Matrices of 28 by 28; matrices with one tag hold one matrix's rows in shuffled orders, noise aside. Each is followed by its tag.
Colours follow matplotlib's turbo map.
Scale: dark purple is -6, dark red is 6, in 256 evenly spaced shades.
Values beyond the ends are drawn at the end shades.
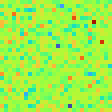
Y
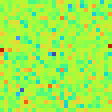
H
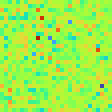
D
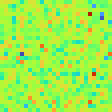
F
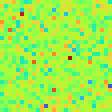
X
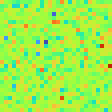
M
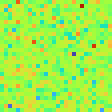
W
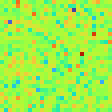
W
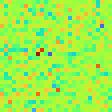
D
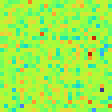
F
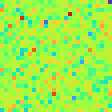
X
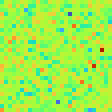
Y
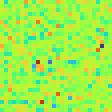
D
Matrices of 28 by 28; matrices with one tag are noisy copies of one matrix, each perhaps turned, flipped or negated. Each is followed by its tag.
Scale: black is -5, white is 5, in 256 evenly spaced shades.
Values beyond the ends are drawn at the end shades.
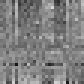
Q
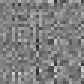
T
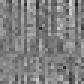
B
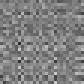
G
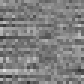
B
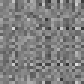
G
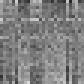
Q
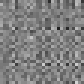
G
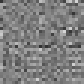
T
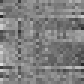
Q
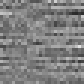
B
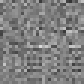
T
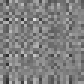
G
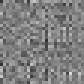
T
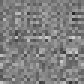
T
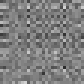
G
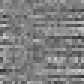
B
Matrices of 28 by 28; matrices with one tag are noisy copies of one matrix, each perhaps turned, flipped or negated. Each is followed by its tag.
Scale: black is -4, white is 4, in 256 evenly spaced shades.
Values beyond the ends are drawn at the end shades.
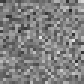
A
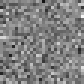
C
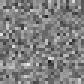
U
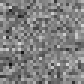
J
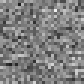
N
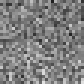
A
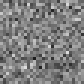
U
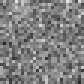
C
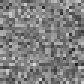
N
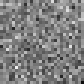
A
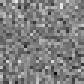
C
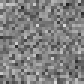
C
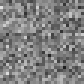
J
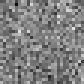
N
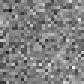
A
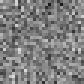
N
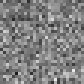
U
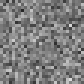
U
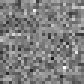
J
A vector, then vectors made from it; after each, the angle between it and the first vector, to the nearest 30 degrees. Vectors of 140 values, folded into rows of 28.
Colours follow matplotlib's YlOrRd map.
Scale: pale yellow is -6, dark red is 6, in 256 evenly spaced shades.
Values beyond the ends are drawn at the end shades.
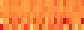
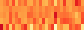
60 degrees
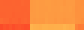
90 degrees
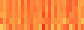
120 degrees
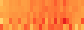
30 degrees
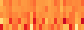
30 degrees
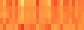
90 degrees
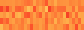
120 degrees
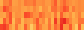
60 degrees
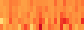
30 degrees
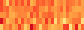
150 degrees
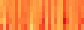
60 degrees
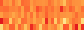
150 degrees
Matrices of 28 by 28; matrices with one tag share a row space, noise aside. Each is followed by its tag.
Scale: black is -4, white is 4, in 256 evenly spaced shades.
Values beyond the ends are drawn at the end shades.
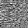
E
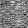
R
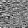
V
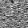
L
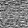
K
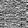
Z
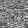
L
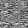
K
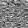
L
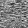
R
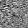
V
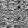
L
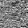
Z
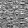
K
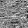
Z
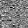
E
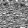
K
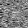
V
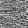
Z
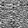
E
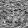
L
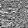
E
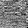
Z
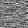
Z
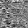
V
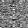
E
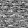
K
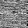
Z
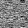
K
